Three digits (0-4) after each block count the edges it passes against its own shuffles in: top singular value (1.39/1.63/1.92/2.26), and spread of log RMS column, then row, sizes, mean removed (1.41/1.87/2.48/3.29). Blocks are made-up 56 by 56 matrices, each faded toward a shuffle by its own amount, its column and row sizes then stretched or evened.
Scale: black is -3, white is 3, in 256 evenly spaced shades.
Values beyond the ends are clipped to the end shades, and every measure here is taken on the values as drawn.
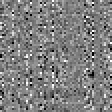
2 4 0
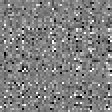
3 2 2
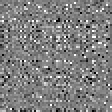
4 1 2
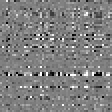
4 2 4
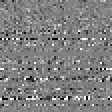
2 0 4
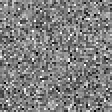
0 1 0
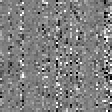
1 4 0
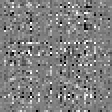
1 4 3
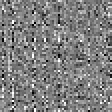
3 4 1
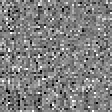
2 1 0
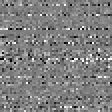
0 0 4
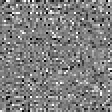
3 1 2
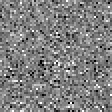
3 1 1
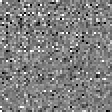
1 1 2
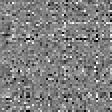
3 2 2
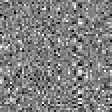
3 2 1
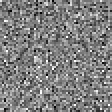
0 2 0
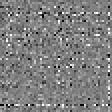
1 2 3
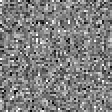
2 1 1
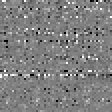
2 1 3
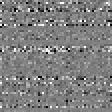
1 1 4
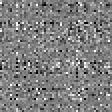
2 2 3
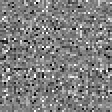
2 1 2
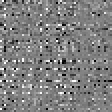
2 3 4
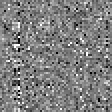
2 2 0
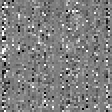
0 4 0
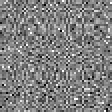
4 0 0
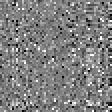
3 2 1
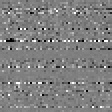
2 0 4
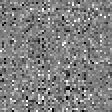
2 3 1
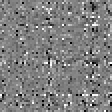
2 3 2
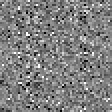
2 2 0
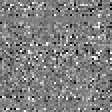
0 1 4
